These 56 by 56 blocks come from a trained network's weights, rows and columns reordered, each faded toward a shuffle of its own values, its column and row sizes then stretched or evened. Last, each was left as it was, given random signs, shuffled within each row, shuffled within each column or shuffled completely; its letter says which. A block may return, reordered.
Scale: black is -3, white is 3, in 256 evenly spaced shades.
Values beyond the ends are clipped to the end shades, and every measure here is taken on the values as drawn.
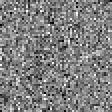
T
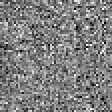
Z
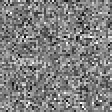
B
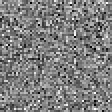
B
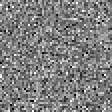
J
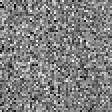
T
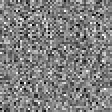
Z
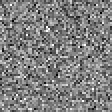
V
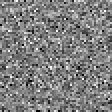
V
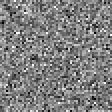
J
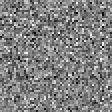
B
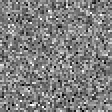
J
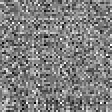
Z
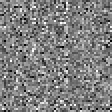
Z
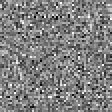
B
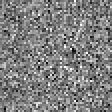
T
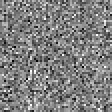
T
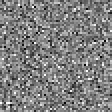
J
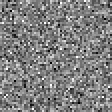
J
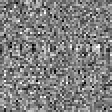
Z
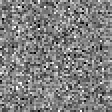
T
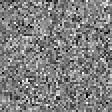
T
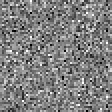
T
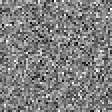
J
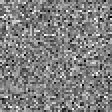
V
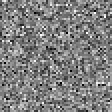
V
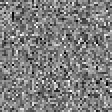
B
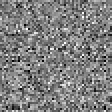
Z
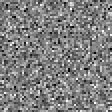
J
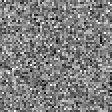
J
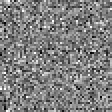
B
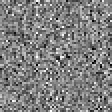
Z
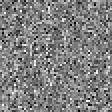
T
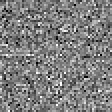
B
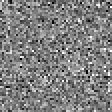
B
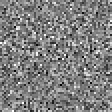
V
